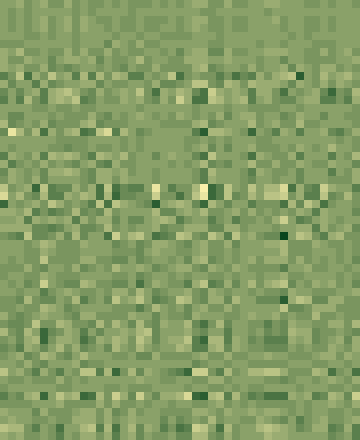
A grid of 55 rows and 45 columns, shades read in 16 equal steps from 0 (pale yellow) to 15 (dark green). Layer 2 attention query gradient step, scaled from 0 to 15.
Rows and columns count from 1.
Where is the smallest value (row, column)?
24, 26
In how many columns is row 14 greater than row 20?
17
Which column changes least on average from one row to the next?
31
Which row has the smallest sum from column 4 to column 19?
12
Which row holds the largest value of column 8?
54
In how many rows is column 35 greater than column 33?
15
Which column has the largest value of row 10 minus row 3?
38
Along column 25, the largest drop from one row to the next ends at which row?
47
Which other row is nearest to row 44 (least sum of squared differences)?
34
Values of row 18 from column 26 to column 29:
7 8 7 8
